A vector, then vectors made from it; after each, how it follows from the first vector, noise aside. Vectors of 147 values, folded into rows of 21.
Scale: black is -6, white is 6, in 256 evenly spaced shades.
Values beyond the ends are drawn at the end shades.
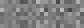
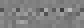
negated, partly zeroed.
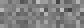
copied.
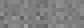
reversed, negated, shrunk.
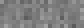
wrapped around, shrunk.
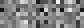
negated, scaled up.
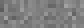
wrapped around, shrunk.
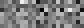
negated, scaled up.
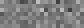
copied.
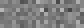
copied.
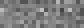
sign-scrambled.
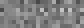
sign-scrambled.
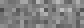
sign-scrambled.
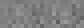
wrapped around, negated, shrunk.
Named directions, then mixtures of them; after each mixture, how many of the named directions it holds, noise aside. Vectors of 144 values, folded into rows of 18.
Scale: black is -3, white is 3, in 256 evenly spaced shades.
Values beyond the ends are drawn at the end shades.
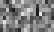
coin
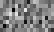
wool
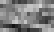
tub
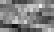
one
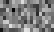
three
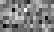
two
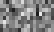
one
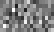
one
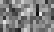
one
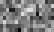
two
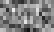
three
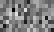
one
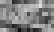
one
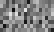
one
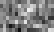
three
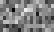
three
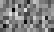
one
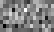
two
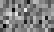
one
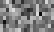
one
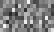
one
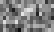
two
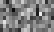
one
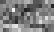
three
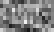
three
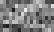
three
